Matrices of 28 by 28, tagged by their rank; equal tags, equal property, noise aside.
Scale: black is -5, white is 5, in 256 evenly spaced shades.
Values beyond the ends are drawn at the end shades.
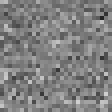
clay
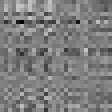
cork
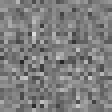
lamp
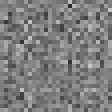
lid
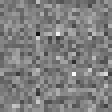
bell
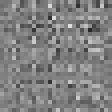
cork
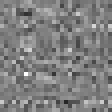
bell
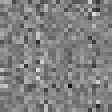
lid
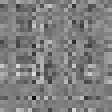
cork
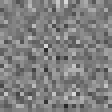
bell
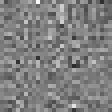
lamp
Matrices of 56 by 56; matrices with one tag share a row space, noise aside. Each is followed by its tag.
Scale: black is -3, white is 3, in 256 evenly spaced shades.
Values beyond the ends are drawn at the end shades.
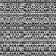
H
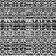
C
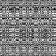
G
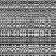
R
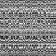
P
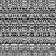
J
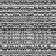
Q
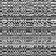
Q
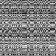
J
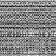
R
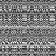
J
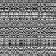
P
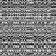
Q
